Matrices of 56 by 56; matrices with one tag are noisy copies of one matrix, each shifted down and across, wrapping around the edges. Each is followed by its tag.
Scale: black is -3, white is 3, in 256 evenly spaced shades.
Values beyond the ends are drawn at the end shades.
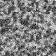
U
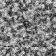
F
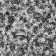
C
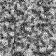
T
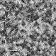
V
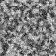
C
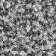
F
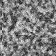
C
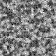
F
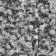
T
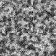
U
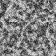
C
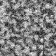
T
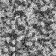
T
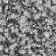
T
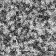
V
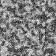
T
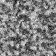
T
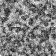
C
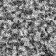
F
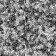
V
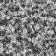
F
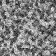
C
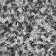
C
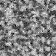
T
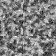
U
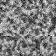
C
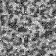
U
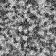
T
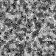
C
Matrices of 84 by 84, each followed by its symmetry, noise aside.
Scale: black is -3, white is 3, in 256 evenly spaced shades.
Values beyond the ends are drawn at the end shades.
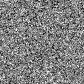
no symmetry.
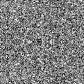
mirrored top to bottom.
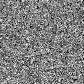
antisymmetric.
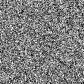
no symmetry.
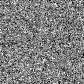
antisymmetric.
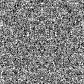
mirrored left to right.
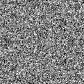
mirrored top to bottom.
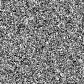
antisymmetric.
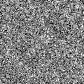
symmetric across the other diagonal.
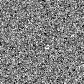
symmetric.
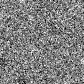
symmetric across the other diagonal.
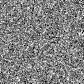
symmetric.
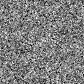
same after a half turn.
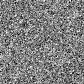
symmetric.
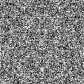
mirrored left to right.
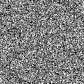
same after a half turn.
